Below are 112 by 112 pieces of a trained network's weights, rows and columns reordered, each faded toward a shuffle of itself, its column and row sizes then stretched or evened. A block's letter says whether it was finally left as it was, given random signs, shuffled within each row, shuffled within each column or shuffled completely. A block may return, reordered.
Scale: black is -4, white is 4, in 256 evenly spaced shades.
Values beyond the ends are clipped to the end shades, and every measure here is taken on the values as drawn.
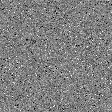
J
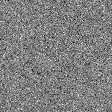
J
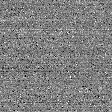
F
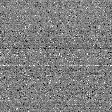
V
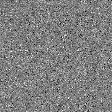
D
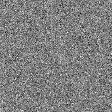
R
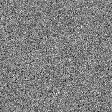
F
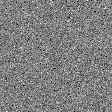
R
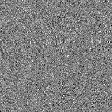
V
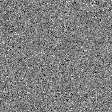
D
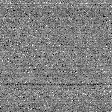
F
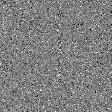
D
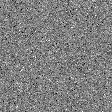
J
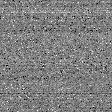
F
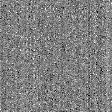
V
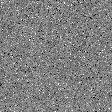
J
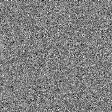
D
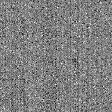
V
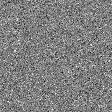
J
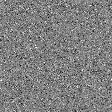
F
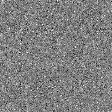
D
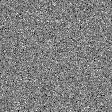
J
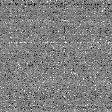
V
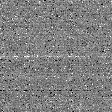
V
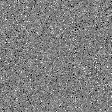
R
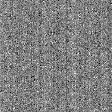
V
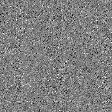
D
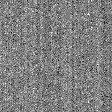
R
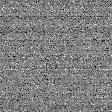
F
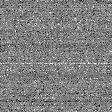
F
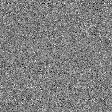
F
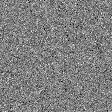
J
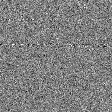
F
